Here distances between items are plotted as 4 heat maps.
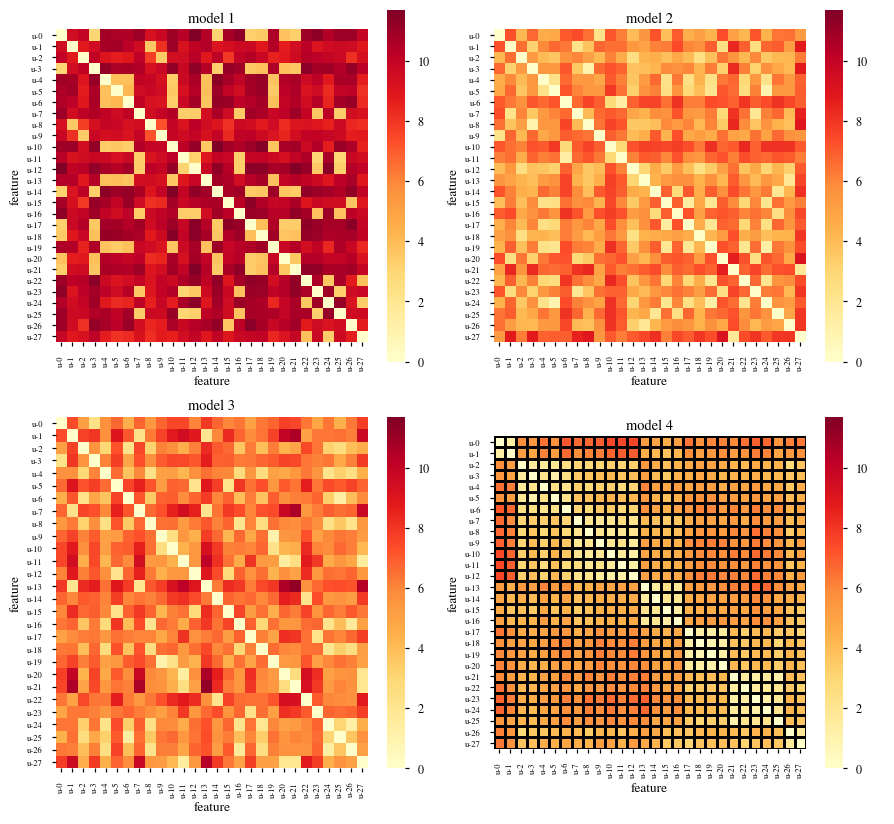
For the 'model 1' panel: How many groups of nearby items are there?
7
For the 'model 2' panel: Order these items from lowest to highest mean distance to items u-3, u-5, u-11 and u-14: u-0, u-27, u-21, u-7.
u-7, u-0, u-21, u-27
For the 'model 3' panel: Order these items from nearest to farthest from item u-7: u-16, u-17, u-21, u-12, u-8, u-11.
u-17, u-8, u-16, u-12, u-11, u-21
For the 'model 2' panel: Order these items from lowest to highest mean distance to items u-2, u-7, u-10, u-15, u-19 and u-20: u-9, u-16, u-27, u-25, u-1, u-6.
u-1, u-9, u-6, u-25, u-16, u-27
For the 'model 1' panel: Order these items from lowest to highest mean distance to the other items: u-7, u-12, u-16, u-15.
u-7, u-16, u-12, u-15
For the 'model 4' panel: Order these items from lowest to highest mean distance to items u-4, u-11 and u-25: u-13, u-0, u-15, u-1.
u-15, u-13, u-1, u-0
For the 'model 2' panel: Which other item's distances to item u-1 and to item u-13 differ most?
u-26
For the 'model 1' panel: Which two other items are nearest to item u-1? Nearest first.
u-8, u-9
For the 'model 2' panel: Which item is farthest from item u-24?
u-10
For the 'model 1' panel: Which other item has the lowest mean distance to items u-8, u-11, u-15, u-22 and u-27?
u-24
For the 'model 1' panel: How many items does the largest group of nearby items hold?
7
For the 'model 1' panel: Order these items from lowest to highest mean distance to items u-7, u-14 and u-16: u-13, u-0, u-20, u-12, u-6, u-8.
u-12, u-20, u-0, u-8, u-13, u-6
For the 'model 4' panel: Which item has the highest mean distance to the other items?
u-0
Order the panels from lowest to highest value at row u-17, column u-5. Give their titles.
model 2, model 4, model 3, model 1
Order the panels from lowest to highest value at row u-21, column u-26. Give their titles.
model 4, model 3, model 2, model 1
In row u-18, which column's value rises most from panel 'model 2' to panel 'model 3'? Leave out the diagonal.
u-12
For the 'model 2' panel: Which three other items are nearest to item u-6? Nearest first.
u-11, u-10, u-2
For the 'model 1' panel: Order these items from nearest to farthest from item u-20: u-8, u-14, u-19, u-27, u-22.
u-14, u-8, u-27, u-19, u-22
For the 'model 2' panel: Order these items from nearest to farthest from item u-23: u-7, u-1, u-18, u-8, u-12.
u-7, u-1, u-8, u-12, u-18
